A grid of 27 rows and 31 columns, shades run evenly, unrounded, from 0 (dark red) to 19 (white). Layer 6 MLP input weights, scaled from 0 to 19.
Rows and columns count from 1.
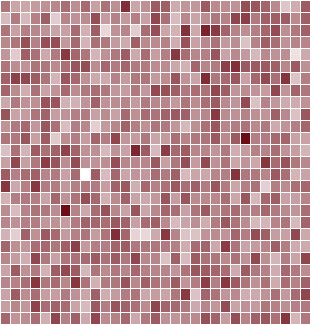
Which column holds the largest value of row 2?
6
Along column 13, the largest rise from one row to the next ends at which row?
2
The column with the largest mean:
30
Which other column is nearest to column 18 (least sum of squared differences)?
4
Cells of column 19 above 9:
14
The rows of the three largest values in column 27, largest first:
16, 19, 8
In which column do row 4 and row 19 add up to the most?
18
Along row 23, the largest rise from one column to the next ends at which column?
9
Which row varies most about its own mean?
20
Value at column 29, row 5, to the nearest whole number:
10
